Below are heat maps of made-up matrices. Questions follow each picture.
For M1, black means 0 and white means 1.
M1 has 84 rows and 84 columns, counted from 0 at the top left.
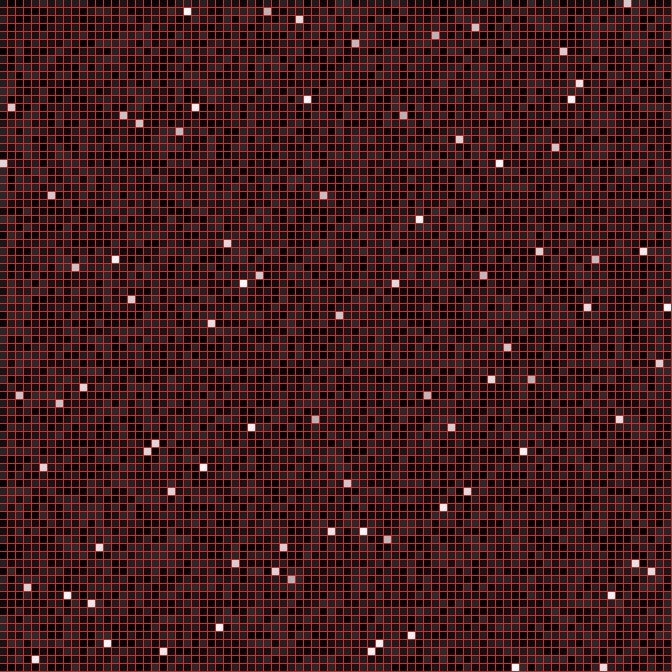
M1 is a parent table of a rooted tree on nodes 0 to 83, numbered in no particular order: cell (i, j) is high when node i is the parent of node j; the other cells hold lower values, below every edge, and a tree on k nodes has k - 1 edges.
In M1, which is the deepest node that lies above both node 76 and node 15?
32
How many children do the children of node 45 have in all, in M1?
1
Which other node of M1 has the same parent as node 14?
74
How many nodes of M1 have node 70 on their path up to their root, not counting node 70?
3
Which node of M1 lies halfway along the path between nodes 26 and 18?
80
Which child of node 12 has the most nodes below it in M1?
71
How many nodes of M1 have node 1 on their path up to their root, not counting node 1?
3
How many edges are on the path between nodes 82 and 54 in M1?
2
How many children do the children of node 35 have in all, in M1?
3
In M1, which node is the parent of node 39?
52
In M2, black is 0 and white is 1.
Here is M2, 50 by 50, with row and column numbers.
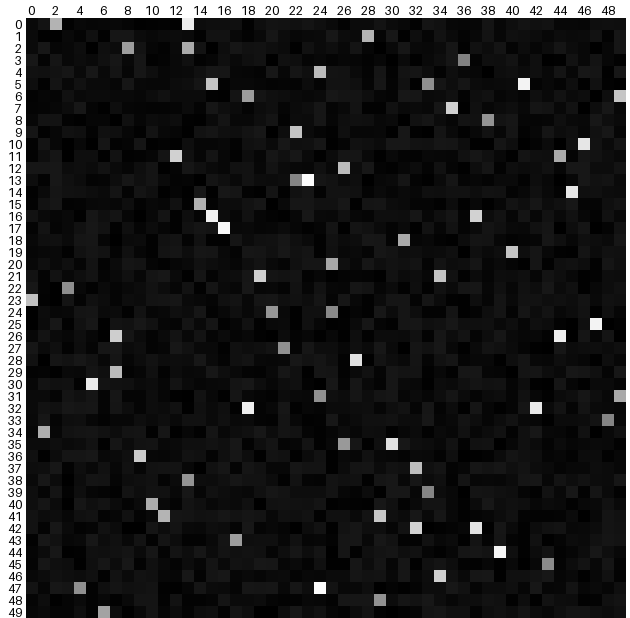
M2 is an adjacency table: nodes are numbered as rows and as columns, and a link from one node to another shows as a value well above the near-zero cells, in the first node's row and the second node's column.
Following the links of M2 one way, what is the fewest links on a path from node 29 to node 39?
5
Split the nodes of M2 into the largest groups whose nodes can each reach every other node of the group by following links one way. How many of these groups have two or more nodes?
8
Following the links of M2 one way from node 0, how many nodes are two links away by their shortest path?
3
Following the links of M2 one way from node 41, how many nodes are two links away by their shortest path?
3
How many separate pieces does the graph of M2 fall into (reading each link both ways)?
3
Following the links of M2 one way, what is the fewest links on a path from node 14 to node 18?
7
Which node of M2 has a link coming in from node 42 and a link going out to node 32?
node 37
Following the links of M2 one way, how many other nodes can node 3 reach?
3
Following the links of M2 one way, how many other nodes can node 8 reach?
9
